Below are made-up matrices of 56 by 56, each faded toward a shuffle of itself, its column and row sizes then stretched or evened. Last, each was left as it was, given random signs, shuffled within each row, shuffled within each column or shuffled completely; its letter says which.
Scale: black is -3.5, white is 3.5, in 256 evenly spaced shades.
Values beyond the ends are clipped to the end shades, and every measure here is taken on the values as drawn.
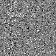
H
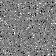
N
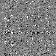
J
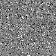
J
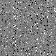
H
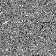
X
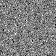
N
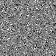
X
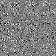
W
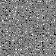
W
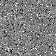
X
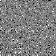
J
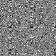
W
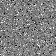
N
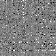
W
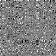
W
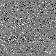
X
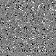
W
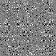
W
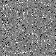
H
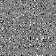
J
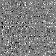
W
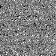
X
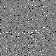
W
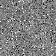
H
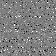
X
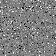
X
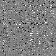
W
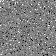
N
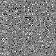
W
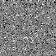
J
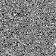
X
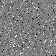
N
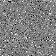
X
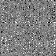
W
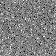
N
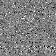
X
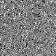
W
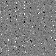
H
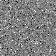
N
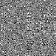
W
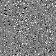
H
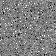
N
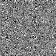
J
